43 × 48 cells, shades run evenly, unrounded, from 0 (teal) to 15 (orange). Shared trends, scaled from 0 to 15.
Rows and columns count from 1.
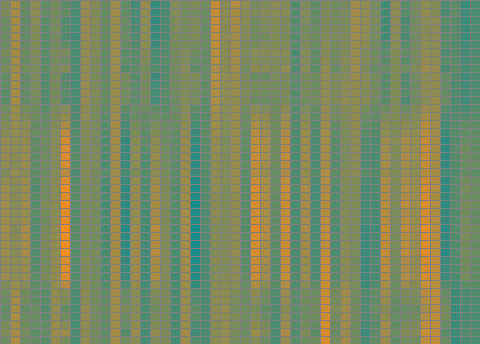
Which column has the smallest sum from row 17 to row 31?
20
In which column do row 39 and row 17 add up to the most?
33
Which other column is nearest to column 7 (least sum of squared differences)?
26
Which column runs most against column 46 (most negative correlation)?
35
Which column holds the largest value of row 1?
22
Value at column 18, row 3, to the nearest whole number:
7
